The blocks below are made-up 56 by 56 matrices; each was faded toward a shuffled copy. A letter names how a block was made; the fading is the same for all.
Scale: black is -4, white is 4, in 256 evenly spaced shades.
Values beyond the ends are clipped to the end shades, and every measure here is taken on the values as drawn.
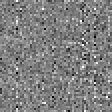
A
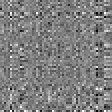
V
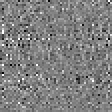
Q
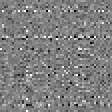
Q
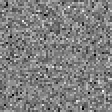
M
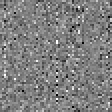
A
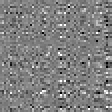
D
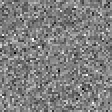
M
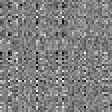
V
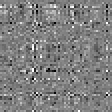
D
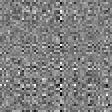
V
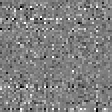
Q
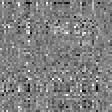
Q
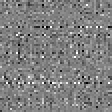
Q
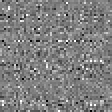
Q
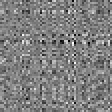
V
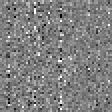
A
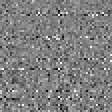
Q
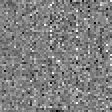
A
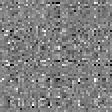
Q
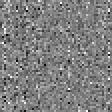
A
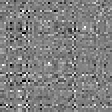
D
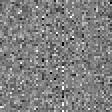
A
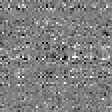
Q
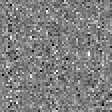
A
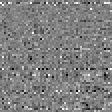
Q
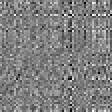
V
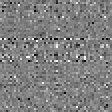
Q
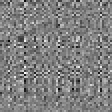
V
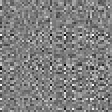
V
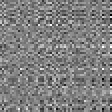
V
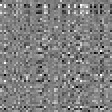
D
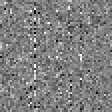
A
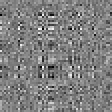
V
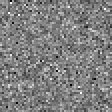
M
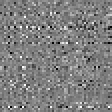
Q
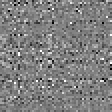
Q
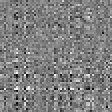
V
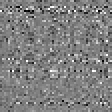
Q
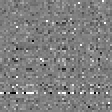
Q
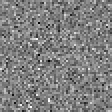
M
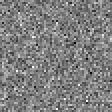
M
